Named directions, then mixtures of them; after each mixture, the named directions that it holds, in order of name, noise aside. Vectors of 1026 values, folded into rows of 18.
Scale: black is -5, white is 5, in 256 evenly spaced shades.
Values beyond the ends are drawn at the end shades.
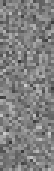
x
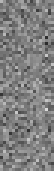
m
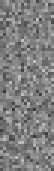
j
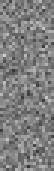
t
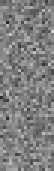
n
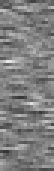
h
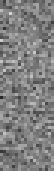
h, x.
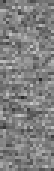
h, j, n.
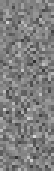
j, n.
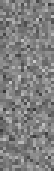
j.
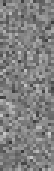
x.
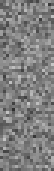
h, j.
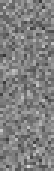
t.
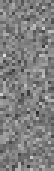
t, x.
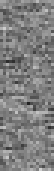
h, m.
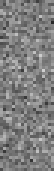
h, j, x.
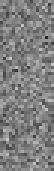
j, m, t.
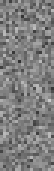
m, t, x.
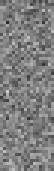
n.
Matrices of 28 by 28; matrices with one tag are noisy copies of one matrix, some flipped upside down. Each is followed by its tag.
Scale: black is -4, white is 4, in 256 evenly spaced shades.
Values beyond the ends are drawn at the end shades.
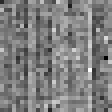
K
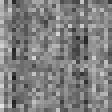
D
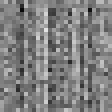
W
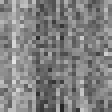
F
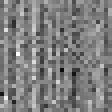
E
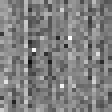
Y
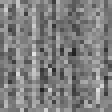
E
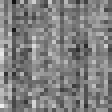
D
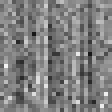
W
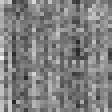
D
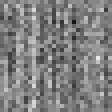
E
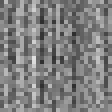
E
